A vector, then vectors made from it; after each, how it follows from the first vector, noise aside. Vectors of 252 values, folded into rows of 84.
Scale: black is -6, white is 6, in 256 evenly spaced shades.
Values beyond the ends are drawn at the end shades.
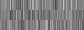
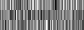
scaled up.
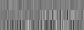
reversed, negated, partly zeroed.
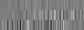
reversed, negated, partly zeroed.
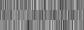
reversed.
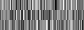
scaled up.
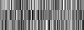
scaled up.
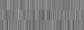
wrapped around, negated, shrunk.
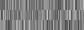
wrapped around.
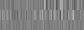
reversed, negated, partly zeroed.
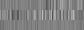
reversed, negated, partly zeroed.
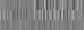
reversed, negated, partly zeroed.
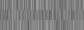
reversed, shrunk.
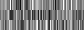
scaled up.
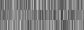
reversed.
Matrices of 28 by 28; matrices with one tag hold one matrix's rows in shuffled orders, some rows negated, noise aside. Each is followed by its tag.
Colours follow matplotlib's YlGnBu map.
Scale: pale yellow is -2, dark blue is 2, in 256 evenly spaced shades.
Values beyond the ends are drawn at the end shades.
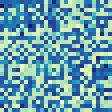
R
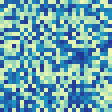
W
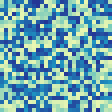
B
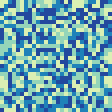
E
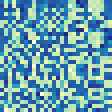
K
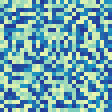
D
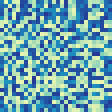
K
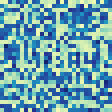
W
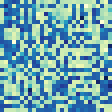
W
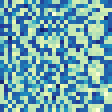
K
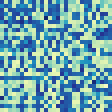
R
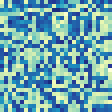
B
